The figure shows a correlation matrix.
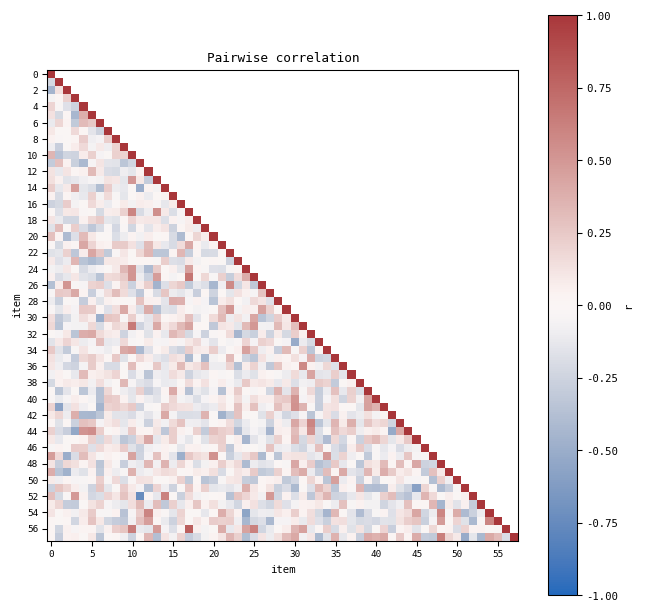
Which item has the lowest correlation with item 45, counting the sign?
51
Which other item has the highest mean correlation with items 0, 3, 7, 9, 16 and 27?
52
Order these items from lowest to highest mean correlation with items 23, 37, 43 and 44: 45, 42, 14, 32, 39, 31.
42, 14, 31, 45, 39, 32
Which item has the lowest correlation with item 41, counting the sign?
1
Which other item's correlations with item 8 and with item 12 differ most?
55
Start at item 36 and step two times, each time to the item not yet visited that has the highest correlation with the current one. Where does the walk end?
10
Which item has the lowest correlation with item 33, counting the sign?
30
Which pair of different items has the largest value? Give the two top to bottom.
17, 56
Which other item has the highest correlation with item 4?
44
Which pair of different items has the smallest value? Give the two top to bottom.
11, 52
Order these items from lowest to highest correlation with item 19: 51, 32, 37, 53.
32, 37, 53, 51
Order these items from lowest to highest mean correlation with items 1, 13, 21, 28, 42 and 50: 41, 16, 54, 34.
34, 41, 16, 54
